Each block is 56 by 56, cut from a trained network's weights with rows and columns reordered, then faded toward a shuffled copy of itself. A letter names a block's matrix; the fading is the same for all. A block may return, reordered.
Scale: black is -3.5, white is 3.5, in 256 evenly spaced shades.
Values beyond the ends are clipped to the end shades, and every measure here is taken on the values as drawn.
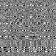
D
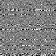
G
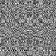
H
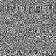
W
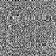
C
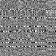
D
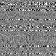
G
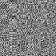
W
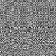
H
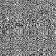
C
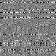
G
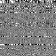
G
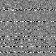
G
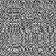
H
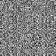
C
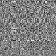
W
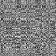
H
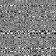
D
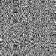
C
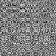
H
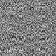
W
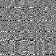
D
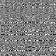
D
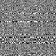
D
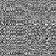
H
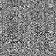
C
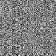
C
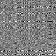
D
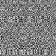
H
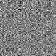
C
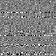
D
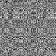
H
